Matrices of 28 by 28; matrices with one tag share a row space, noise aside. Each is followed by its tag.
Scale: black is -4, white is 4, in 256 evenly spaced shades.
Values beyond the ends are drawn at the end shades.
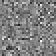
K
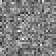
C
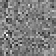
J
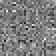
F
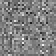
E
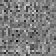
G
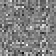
E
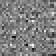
F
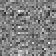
C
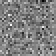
E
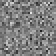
K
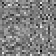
K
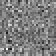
J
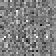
G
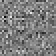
E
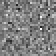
K
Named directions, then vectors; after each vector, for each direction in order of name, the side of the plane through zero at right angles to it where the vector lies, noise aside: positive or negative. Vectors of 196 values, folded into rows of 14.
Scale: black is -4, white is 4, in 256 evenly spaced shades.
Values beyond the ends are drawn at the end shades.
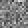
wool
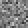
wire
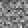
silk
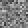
positive, positive, positive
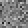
negative, positive, negative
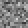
positive, positive, negative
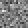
positive, positive, positive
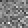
positive, negative, positive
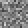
negative, negative, negative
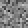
positive, positive, negative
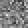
positive, negative, negative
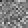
positive, negative, positive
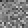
positive, negative, positive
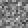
positive, positive, negative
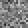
positive, positive, positive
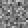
negative, negative, positive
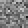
negative, positive, positive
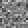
negative, negative, positive
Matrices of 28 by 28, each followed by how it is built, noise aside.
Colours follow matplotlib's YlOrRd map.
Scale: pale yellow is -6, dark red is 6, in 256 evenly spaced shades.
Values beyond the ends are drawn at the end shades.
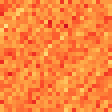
Hankel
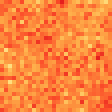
smooth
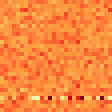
uneven rows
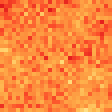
smooth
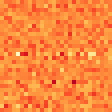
uneven rows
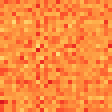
low rank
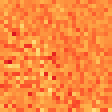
lower triangular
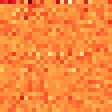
uneven rows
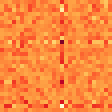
low rank
